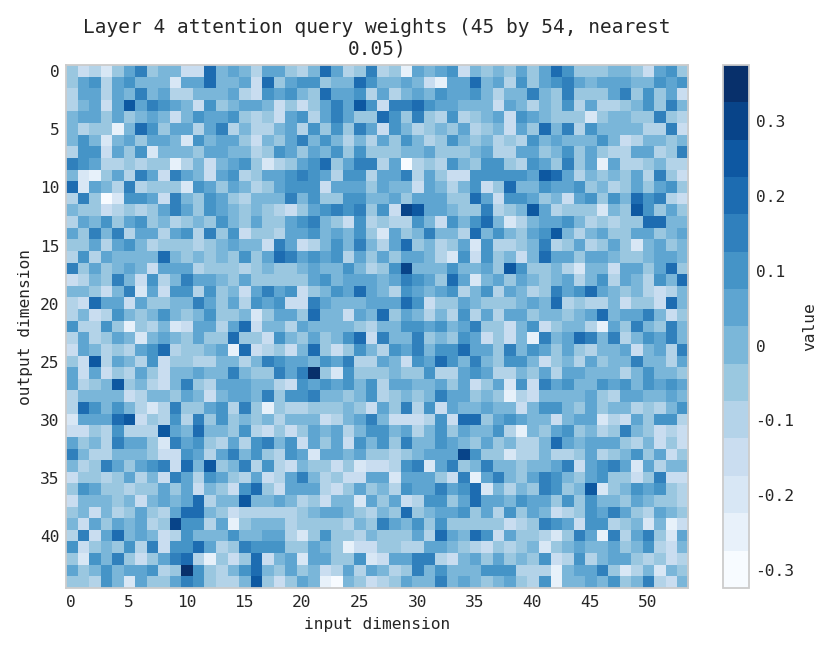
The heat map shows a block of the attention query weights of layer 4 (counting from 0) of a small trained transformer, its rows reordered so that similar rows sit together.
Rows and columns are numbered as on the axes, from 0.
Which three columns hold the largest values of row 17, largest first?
29, 38, 52
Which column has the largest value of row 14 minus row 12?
42
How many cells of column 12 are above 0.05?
10
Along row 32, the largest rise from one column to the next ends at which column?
9
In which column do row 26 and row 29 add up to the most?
21
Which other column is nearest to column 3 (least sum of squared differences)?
37
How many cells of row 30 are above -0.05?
31
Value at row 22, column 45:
-0.1
